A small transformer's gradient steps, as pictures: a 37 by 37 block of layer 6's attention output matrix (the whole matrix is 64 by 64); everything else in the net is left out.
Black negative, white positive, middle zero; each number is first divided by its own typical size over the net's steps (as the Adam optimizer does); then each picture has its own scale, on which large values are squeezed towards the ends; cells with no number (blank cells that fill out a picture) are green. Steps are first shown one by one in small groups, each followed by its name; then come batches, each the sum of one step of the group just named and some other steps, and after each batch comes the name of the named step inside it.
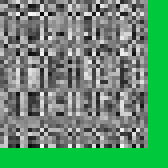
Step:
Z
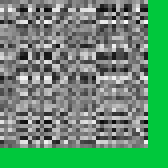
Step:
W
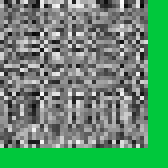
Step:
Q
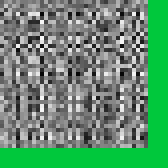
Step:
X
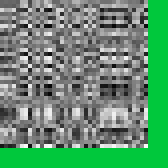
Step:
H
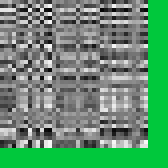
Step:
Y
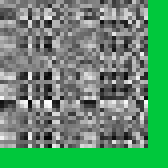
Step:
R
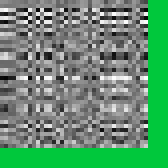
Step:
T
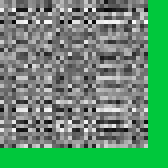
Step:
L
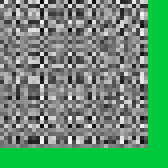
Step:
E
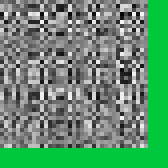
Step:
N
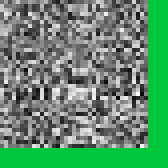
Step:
N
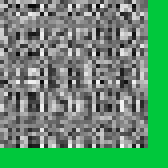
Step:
Z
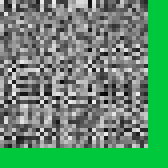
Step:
H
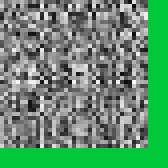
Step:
R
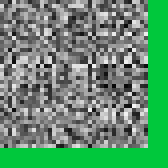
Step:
H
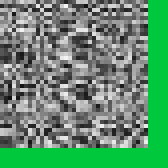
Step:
Y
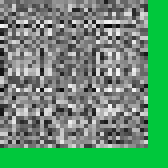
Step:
L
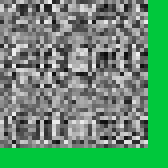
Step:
W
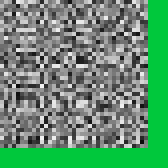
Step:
E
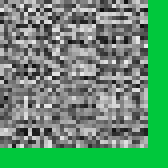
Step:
Y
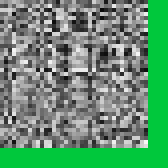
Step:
Y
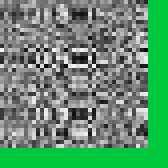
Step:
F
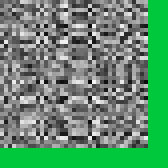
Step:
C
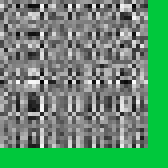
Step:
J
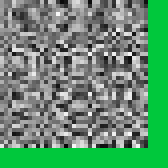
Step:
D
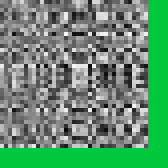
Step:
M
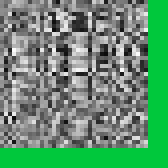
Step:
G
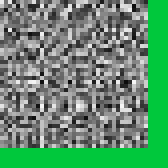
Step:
J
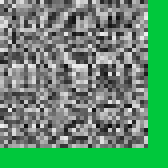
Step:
M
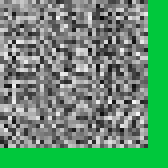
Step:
G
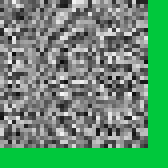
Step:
D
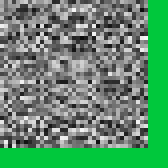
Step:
C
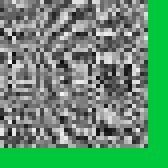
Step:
M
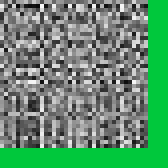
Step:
J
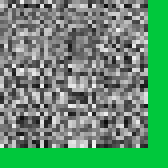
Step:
D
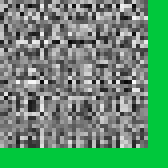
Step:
J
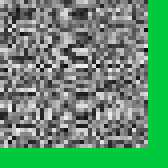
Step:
F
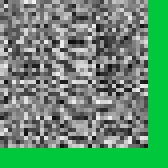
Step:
C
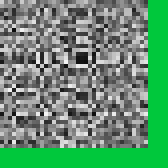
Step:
F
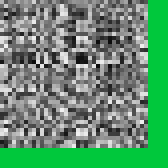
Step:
F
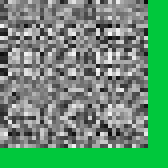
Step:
D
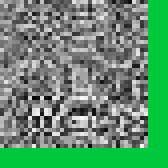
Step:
M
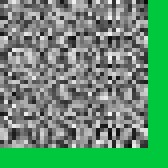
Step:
D
